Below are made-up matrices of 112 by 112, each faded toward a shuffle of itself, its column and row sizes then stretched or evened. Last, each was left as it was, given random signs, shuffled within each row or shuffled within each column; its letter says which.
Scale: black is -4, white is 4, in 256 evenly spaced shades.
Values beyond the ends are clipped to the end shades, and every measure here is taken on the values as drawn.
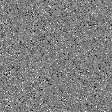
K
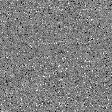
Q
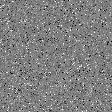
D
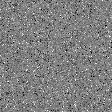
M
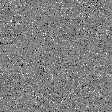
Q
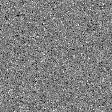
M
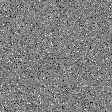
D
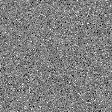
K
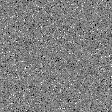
M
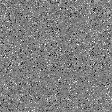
K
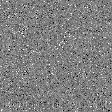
Q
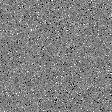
D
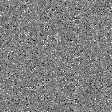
Q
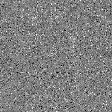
Q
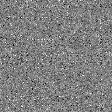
Q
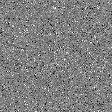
Q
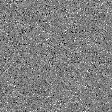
Q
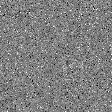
M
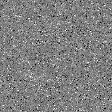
K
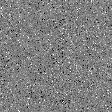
M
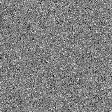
M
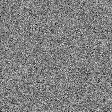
D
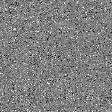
Q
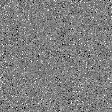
Q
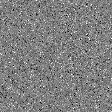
M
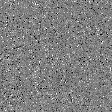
Q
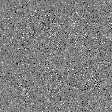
Q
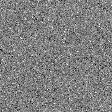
M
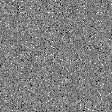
Q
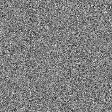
K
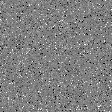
K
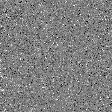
M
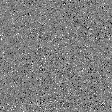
K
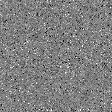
K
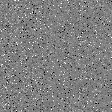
M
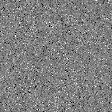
Q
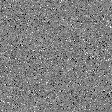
D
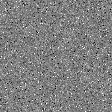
M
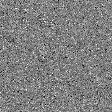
M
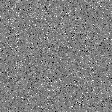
K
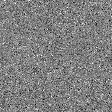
D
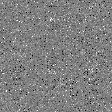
Q
